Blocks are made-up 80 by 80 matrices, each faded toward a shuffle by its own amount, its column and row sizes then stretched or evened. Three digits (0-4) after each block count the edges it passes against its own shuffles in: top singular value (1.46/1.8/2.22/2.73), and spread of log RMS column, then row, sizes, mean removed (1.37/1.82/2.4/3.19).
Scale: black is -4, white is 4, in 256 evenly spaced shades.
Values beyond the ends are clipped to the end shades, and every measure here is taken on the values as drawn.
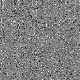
2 1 0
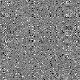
3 2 1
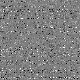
1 0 3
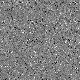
0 0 1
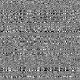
3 1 4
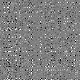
2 3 3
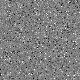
0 0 1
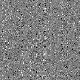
1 2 0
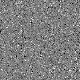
1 1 0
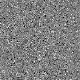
1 2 0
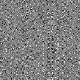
3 2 0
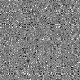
3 0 2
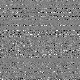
0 0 4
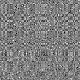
4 0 2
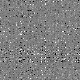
1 2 3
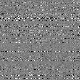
2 1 4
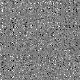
1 2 2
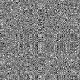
3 1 0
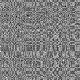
4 2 0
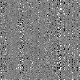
2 4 1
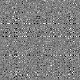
3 2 3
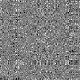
3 2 1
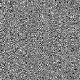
2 2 0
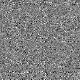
1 1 3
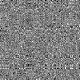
3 0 2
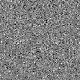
2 0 1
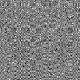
4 2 0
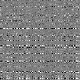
4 2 4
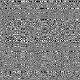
3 1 4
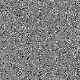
1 2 0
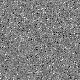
1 0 0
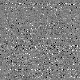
1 1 3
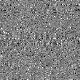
2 0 2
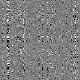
3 4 1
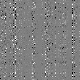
3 4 1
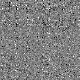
0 2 2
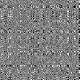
3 3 3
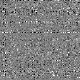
2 2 3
